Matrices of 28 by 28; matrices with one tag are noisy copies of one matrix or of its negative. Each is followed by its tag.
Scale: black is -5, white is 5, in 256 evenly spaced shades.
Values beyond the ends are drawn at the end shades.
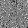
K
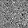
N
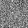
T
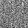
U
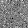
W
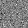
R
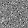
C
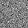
C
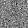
K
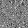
U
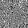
T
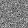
C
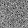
C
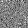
W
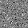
N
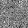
T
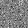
T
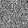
K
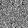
U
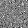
U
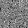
T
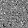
R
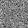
R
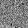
U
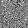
W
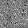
N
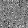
T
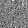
U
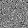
R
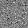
N
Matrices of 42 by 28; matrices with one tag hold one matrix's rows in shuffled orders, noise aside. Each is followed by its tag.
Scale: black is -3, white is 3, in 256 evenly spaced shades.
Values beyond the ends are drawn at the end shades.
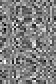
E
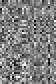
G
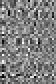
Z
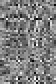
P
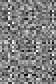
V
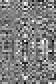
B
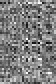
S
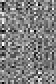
Z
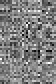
S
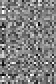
Z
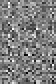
V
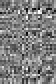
S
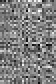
S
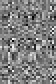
V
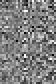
B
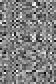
E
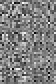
G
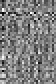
Z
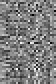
P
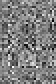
V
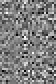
B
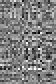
S
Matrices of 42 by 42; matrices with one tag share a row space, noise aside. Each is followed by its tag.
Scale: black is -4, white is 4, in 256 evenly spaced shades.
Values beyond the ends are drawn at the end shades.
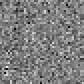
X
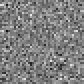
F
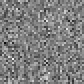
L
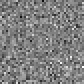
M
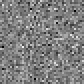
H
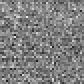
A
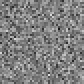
X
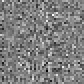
H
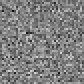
M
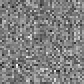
M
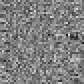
F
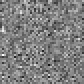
H
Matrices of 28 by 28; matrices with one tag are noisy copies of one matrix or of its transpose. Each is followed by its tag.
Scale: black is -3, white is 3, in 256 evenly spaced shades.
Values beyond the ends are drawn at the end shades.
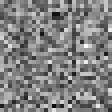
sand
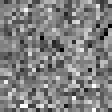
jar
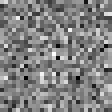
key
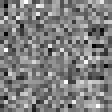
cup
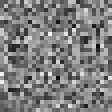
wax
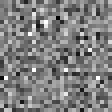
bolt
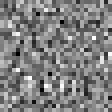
sand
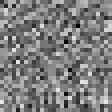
cup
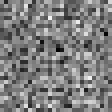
jar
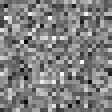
key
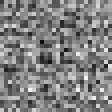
jar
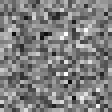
sand
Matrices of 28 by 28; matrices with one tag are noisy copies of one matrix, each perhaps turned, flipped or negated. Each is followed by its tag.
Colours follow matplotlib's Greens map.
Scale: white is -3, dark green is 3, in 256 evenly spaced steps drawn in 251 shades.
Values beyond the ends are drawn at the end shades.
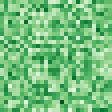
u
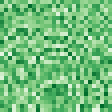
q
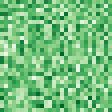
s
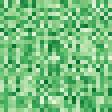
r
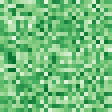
r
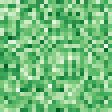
u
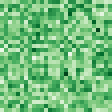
u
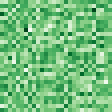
r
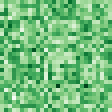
u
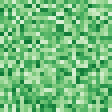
s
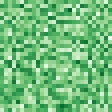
s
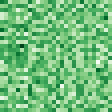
q
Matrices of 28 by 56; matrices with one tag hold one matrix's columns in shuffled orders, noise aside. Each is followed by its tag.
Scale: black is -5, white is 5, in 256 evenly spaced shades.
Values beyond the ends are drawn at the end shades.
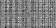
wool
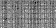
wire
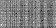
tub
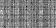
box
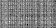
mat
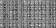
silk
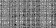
mat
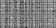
wool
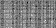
wire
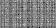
wool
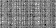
mat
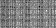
box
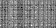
silk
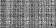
mat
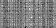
wool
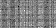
box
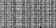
wool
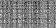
wire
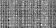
tub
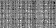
wire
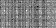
box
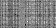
mat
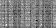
tub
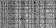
wire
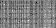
wire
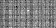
box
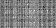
box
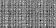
tub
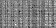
tub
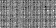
box
